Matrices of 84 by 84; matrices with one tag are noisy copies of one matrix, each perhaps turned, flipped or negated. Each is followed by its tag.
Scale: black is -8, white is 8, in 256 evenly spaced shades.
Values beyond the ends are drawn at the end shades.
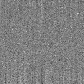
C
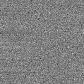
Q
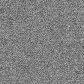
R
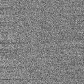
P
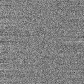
C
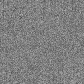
R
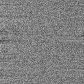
P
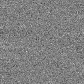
Q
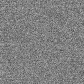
R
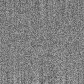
C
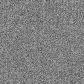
R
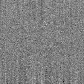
C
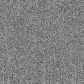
R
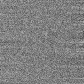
C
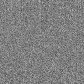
R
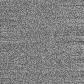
C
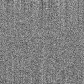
C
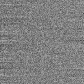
P
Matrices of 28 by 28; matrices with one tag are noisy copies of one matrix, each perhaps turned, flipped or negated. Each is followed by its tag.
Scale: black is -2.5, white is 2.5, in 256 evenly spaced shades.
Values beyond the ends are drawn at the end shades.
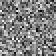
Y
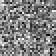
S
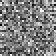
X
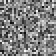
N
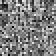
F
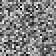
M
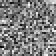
X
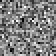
N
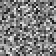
M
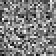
S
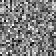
X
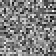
X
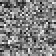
F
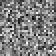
S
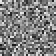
Y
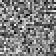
X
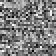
F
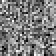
F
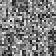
F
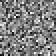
Y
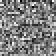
N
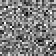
Y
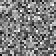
Y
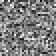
N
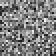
S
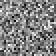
M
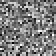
N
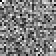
X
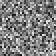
M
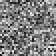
X
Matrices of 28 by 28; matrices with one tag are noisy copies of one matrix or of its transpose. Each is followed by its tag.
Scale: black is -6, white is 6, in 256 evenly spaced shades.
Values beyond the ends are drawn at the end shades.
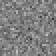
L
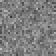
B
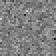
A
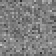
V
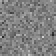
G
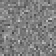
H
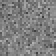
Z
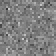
Z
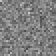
L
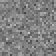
G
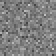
H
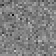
Z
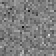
G
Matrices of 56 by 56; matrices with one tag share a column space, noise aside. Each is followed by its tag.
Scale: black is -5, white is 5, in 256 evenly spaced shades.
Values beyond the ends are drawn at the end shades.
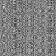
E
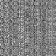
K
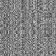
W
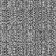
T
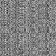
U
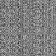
E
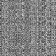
K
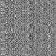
U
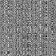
U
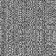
T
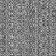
E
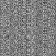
E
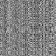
U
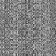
W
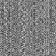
K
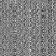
E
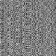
K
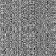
U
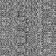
K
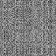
T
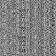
E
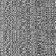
T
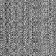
K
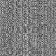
U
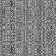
T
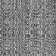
W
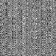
K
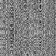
W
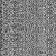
U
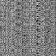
K
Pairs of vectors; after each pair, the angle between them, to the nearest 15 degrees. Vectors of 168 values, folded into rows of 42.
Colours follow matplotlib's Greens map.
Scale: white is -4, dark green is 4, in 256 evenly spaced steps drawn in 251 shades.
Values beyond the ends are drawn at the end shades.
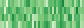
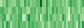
105 degrees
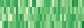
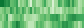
60 degrees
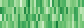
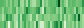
75 degrees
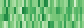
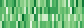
105 degrees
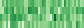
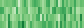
120 degrees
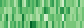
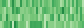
60 degrees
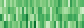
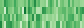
120 degrees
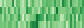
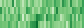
15 degrees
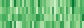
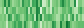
90 degrees
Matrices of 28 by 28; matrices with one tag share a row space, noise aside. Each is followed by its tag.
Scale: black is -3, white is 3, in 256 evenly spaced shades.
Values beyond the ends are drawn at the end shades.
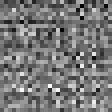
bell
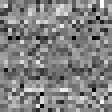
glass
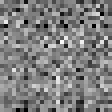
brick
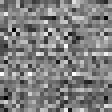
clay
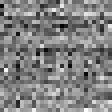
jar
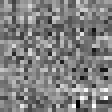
bell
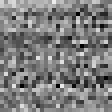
bell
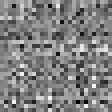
bell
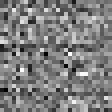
clay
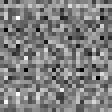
brick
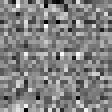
brick
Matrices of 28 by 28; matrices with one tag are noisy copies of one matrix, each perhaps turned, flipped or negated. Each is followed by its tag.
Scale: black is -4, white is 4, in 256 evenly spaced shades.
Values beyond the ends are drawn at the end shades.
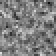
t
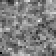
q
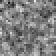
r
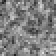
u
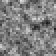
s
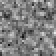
t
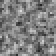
t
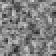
t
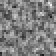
t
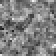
s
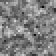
s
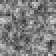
r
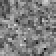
q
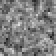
r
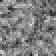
u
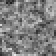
q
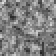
u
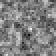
s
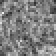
q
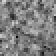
u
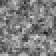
s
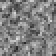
t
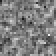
t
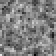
r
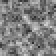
s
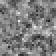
s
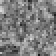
q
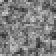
r
